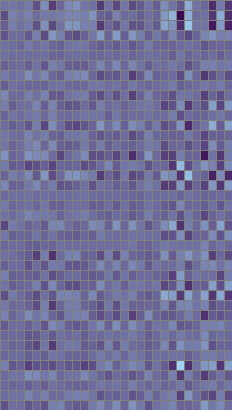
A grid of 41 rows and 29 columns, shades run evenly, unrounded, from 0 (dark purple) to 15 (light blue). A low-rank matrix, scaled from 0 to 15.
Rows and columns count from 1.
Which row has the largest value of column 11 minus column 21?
16
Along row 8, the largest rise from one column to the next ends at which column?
24
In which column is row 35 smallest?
7
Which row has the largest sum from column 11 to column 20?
4
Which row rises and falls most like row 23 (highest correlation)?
9
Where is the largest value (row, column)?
37, 23
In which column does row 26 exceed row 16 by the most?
26
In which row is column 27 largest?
13
